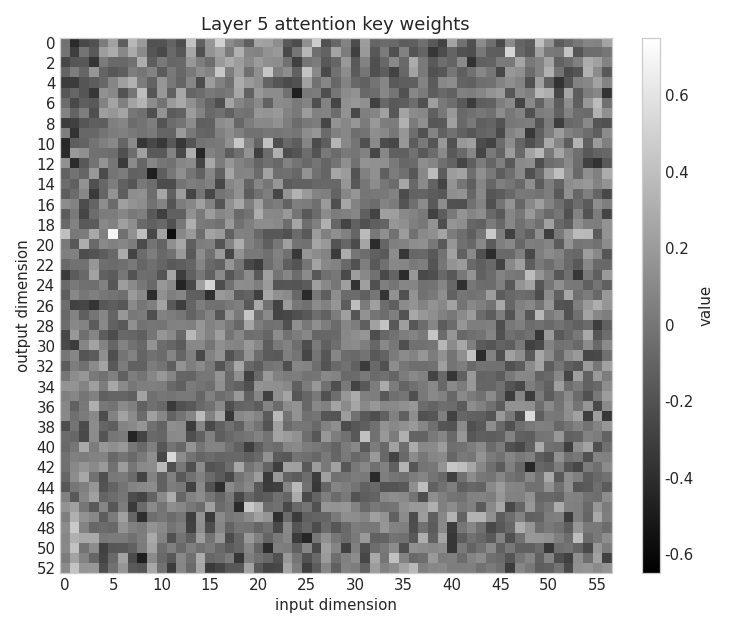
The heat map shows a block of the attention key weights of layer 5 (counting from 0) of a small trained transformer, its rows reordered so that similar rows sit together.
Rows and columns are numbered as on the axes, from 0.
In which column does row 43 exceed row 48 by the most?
22
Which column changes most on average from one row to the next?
48
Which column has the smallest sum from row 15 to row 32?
32
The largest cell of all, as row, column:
19, 5
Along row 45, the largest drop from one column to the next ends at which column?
25
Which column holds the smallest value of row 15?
3
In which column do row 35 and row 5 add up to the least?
24
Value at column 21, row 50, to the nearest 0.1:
-0.4
